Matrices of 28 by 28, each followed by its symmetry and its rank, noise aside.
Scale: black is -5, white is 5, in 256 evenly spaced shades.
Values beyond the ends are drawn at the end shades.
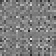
no symmetry, rank four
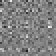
no symmetry, rank four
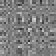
no symmetry, rank three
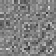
symmetric, rank six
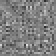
antisymmetric, rank six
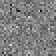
no symmetry, rank six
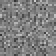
antisymmetric, rank six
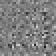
no symmetry, rank four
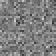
no symmetry, rank six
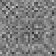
symmetric, rank three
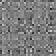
symmetric, rank three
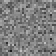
no symmetry, rank six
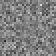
antisymmetric, rank six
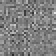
antisymmetric, rank six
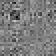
symmetric, rank four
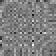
symmetric, rank three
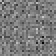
symmetric, rank four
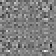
antisymmetric, rank four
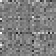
no symmetry, rank four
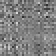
antisymmetric, rank four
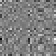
no symmetry, rank three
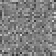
antisymmetric, rank six
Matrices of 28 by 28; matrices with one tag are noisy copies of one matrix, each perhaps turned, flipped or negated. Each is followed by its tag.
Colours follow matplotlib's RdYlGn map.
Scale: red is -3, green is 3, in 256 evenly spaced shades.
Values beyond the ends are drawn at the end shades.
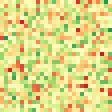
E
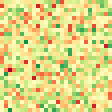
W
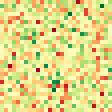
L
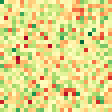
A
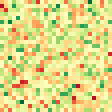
E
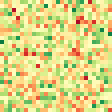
A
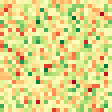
W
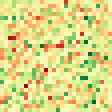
W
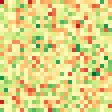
A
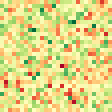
W
